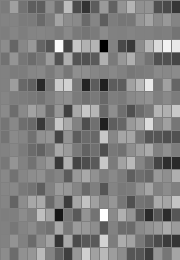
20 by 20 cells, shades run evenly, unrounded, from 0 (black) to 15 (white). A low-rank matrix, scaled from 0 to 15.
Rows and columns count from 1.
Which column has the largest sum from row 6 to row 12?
17
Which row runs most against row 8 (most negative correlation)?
20
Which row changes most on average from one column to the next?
4
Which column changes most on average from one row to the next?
12
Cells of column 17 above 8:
9
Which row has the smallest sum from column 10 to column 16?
7
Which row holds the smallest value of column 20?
13
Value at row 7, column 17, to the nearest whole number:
14
